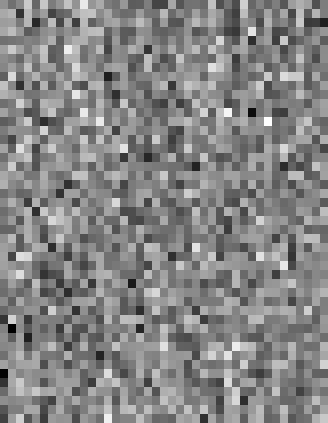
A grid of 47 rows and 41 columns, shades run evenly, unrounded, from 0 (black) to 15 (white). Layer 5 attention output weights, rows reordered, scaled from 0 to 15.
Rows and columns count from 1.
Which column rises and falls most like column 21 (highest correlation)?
30
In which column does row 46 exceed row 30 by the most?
19
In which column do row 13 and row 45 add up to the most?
29
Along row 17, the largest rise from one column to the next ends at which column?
3
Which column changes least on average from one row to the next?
35
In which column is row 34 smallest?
37
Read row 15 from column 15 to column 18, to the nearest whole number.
4 9 9 7
